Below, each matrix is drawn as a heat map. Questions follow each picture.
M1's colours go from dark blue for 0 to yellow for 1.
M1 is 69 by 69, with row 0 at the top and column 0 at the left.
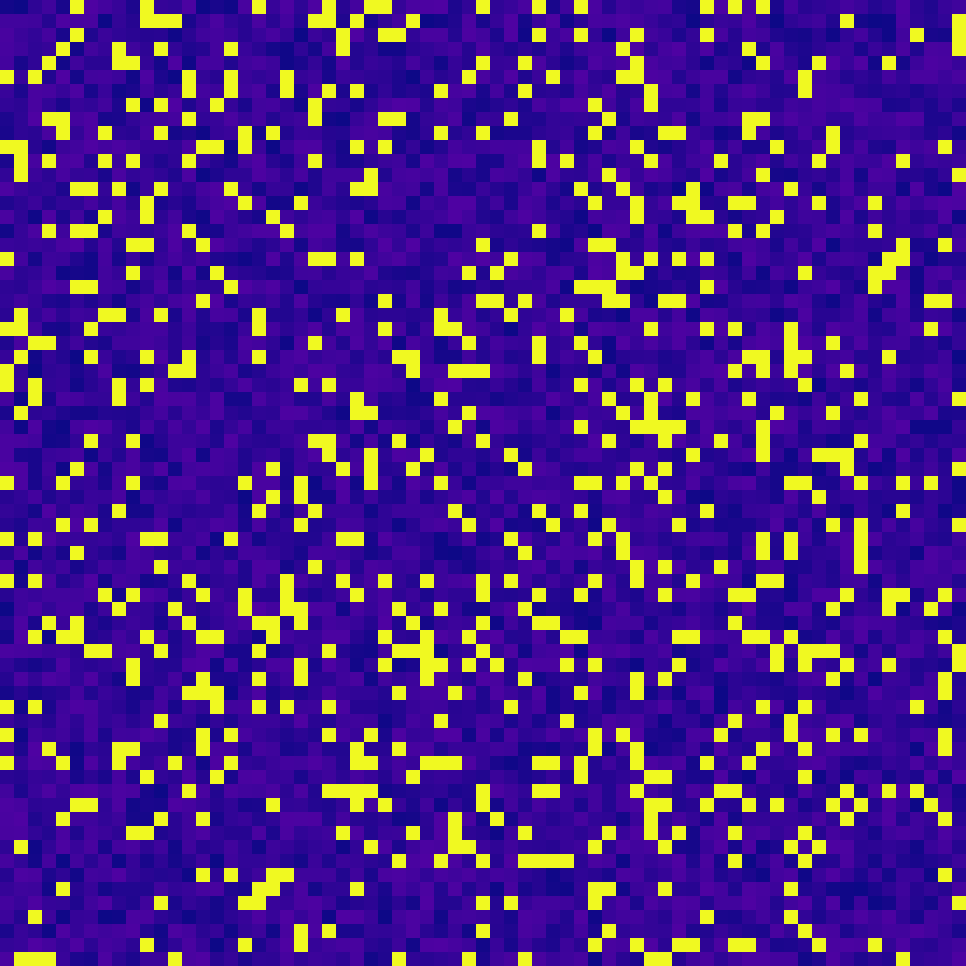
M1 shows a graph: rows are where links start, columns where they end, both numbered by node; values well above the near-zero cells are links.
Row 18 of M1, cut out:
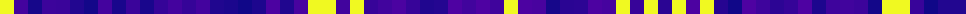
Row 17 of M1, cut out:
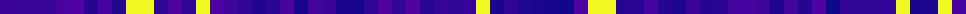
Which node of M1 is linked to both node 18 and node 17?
node 64
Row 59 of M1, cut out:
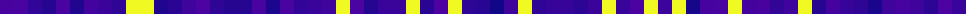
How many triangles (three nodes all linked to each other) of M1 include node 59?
5
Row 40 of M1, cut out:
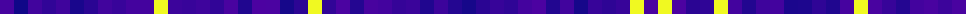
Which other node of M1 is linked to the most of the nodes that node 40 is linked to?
node 31
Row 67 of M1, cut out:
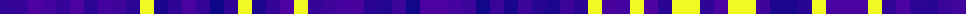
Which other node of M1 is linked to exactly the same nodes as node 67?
node 14
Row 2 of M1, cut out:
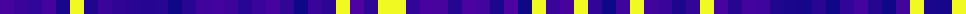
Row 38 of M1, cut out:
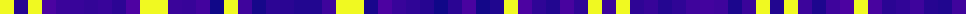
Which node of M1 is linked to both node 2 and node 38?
node 24
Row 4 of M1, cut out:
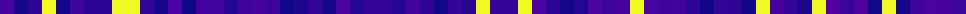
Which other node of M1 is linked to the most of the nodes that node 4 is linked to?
node 53
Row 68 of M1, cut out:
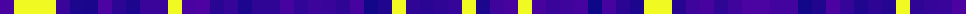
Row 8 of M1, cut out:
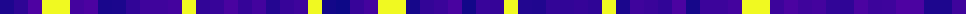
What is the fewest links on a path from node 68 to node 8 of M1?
2
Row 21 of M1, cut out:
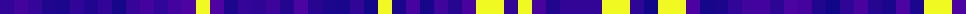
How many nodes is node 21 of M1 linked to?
11
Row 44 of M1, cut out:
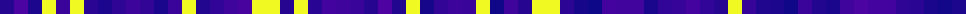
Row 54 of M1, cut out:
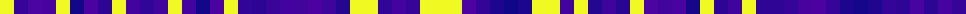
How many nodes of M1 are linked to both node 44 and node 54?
2
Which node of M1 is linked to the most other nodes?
node 45
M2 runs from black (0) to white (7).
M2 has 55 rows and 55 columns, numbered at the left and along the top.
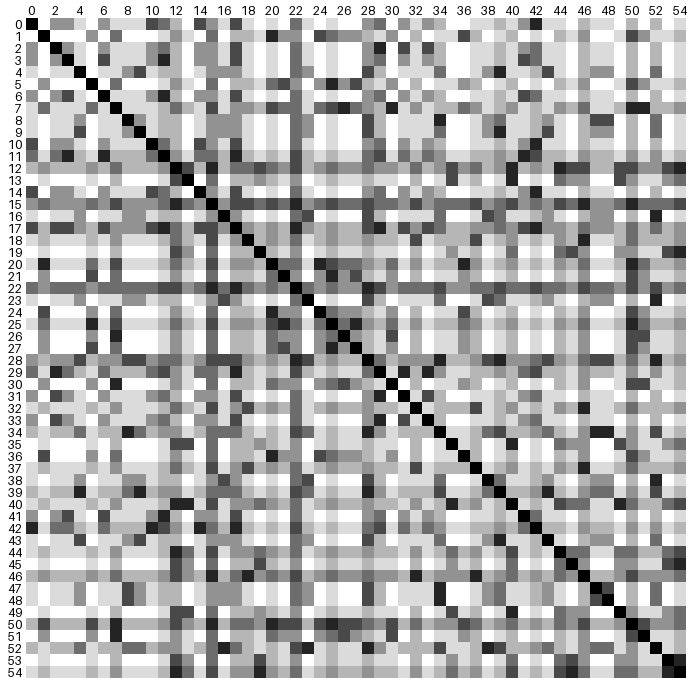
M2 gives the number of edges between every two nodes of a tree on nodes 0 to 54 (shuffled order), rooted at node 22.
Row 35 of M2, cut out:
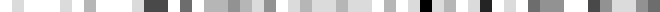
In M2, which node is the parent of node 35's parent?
12
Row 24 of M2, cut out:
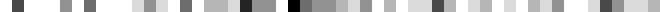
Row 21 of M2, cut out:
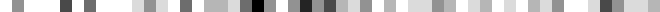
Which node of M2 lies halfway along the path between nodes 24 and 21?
50
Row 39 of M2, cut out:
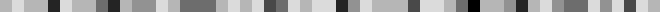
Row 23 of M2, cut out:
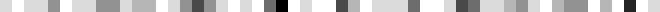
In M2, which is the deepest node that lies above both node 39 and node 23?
28
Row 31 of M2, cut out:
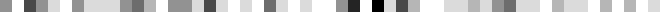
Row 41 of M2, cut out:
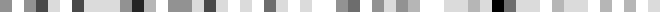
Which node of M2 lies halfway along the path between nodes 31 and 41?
17
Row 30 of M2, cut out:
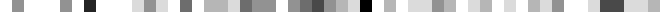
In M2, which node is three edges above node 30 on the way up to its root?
15
